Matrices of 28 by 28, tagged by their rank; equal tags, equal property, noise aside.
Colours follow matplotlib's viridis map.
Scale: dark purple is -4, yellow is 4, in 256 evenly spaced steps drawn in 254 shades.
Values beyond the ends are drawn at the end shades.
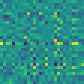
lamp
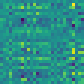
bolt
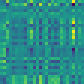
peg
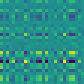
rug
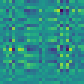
peg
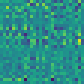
bolt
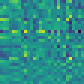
bolt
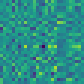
lamp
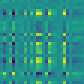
rug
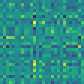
bolt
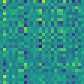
bolt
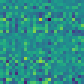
lamp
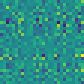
lamp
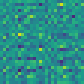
lamp
